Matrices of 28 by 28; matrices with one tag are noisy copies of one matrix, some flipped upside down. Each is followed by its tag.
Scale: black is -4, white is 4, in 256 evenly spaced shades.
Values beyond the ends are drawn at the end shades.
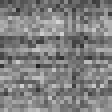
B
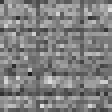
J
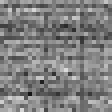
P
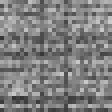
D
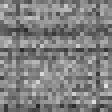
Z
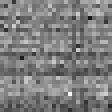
B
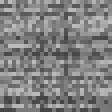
D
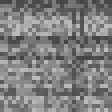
B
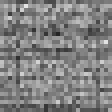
Z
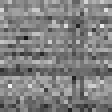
B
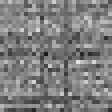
D
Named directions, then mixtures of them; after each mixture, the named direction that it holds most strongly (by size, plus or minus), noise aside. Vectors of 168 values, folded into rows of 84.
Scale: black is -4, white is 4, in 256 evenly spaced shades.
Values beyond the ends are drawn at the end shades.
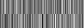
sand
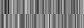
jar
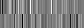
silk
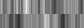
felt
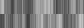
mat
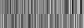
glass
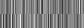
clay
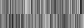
felt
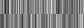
jar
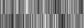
felt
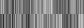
mat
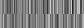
glass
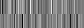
silk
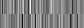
silk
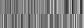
glass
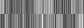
mat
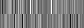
silk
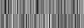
jar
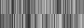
mat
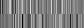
silk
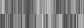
mat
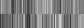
mat
